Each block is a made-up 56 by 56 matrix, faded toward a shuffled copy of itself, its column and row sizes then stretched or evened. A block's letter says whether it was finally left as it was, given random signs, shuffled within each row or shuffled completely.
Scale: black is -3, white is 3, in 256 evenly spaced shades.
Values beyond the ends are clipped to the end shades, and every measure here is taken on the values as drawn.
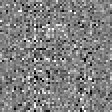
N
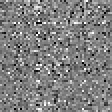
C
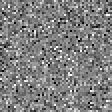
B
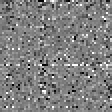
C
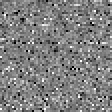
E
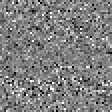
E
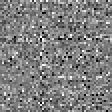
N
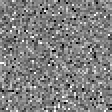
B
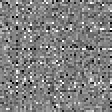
N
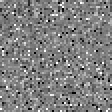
B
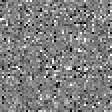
C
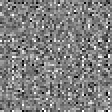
N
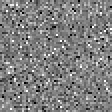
B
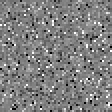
B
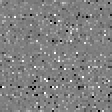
E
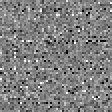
E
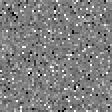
B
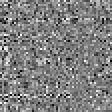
N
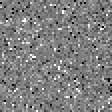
B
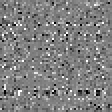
N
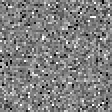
B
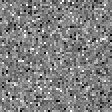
B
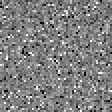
B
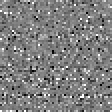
E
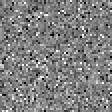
B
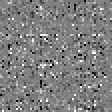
C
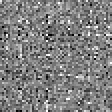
N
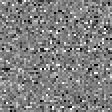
E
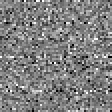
E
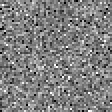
B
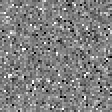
B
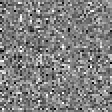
C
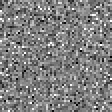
B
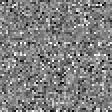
E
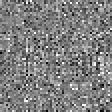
N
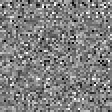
E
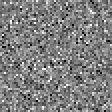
B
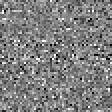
E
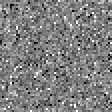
B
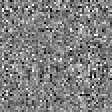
N
